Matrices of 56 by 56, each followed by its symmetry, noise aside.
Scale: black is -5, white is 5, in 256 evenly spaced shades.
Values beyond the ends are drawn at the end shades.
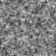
antisymmetric.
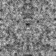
mirrored left to right.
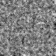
antisymmetric.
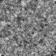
symmetric.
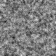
no symmetry.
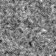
antisymmetric.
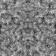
mirrored left to right.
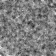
symmetric across the other diagonal.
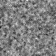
antisymmetric.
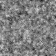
no symmetry.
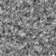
no symmetry.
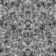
mirrored left to right.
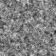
antisymmetric.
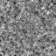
symmetric across the other diagonal.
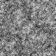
symmetric across the other diagonal.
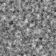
no symmetry.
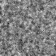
no symmetry.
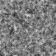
symmetric.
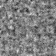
antisymmetric.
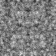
mirrored left to right.
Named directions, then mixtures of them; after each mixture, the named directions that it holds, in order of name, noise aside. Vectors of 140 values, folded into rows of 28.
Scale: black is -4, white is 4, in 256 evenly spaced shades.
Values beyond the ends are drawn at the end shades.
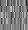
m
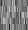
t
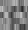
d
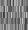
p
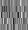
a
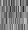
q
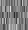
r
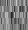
d, m.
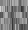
d.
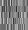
a, q.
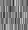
p, q.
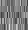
a, p, r.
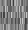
p.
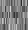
r.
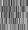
a, q.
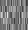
m, t.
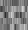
d.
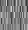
m.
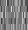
m, p.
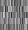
p.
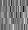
q, t.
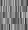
p, t.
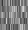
d, q, r.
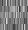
m, q, r.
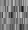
d, p.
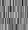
a, p, r.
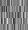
a, m.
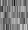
d, p, t.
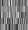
a, q, r.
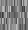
d, r.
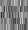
a, d, p.
